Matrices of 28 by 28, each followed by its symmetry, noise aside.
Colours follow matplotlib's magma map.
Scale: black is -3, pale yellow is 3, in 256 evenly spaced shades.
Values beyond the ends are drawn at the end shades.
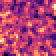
antisymmetric.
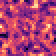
antisymmetric.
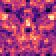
mirrored left to right.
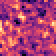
antisymmetric.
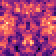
mirrored left to right.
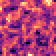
no symmetry.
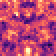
mirrored left to right.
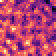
symmetric across the other diagonal.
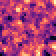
antisymmetric.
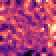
antisymmetric.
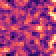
mirrored top to bottom.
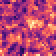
no symmetry.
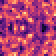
mirrored top to bottom.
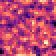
no symmetry.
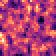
no symmetry.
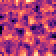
antisymmetric.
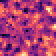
no symmetry.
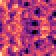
mirrored top to bottom.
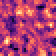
antisymmetric.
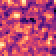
no symmetry.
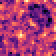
symmetric across the other diagonal.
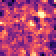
symmetric across the other diagonal.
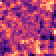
antisymmetric.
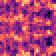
mirrored top to bottom.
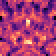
mirrored left to right.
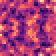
mirrored top to bottom.
